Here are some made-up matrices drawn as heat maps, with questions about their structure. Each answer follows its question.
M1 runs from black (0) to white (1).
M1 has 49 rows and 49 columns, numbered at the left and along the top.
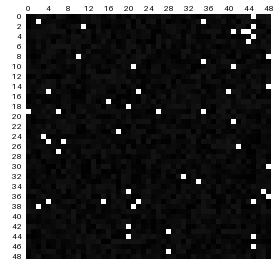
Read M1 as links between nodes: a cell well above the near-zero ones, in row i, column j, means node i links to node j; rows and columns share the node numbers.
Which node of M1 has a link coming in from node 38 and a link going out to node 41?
node 21
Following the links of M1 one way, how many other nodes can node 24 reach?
7
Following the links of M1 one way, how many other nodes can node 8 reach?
4
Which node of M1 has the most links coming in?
node 45
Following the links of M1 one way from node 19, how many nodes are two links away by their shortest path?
4
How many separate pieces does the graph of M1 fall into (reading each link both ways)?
8
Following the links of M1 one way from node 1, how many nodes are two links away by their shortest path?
4
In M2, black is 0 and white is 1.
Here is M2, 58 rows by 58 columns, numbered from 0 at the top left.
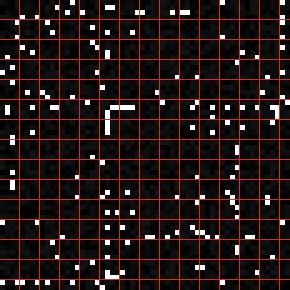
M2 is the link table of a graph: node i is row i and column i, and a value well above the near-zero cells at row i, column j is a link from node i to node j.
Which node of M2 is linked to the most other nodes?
node 21
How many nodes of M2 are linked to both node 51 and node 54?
1
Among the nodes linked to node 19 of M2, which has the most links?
node 56
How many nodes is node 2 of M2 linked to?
7
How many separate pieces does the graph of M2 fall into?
6
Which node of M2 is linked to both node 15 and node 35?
node 39
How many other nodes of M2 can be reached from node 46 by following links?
9
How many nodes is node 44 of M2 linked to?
3
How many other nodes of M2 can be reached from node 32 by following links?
9
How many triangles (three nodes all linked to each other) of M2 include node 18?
0
